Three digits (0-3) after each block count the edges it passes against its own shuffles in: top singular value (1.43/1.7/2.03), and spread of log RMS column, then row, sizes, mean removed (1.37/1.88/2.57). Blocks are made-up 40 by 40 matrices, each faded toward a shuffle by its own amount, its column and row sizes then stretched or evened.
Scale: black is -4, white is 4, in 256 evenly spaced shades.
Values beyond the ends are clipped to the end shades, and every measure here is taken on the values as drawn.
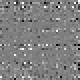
0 2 3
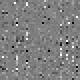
0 2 0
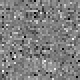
1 0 0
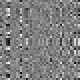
3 3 1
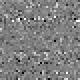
0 0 2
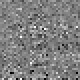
1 1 1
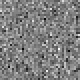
0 1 0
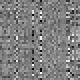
3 3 0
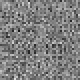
2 1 0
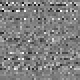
1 0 3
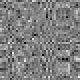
3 1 1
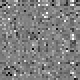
2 1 1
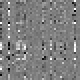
3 3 1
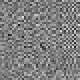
3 2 1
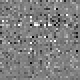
0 2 2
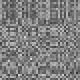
3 1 1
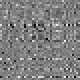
3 0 2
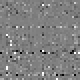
1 1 2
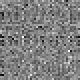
2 1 1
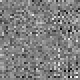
1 1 2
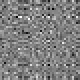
3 1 2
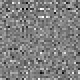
2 0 2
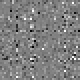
1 2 1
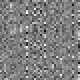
2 3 0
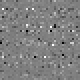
0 1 2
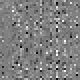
2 3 0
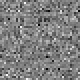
2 0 1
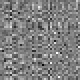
3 2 0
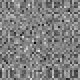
3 0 0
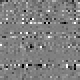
2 1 3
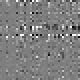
3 3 2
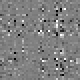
1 2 2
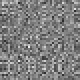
3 2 1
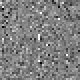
0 1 0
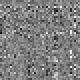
1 2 1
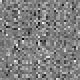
3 2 0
